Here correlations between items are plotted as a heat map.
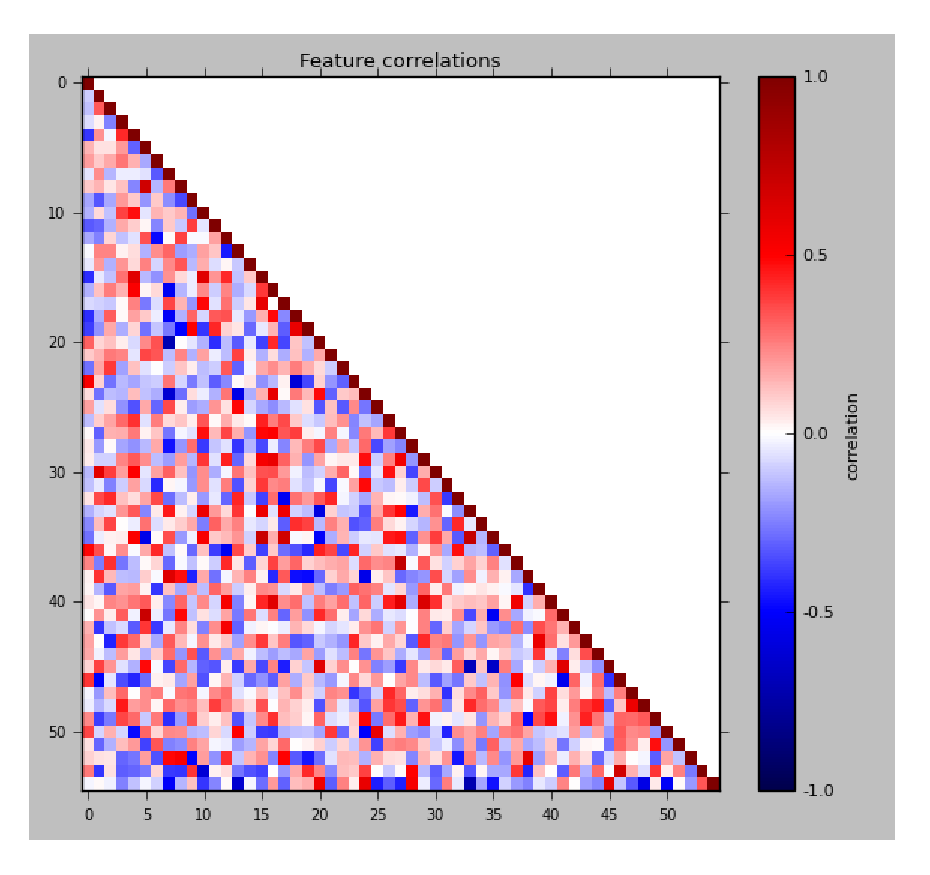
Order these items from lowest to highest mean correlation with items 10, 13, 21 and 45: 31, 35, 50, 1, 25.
31, 35, 25, 50, 1
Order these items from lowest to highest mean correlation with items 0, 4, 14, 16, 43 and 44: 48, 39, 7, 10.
7, 10, 48, 39
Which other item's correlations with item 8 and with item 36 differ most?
12
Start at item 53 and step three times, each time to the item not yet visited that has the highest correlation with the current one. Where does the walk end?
27
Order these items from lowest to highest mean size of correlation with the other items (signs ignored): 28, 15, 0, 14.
14, 0, 28, 15
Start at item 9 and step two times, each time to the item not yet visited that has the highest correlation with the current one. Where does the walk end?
18
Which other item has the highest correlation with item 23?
0
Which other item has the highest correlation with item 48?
47
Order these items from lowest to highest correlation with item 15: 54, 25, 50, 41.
50, 54, 25, 41
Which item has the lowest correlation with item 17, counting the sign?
32
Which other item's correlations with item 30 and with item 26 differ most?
1
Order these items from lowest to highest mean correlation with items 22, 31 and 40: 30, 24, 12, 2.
2, 30, 24, 12
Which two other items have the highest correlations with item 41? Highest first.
5, 45
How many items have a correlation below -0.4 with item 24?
4
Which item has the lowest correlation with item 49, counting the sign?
38
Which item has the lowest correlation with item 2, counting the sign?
43
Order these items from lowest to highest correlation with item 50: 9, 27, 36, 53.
9, 53, 27, 36
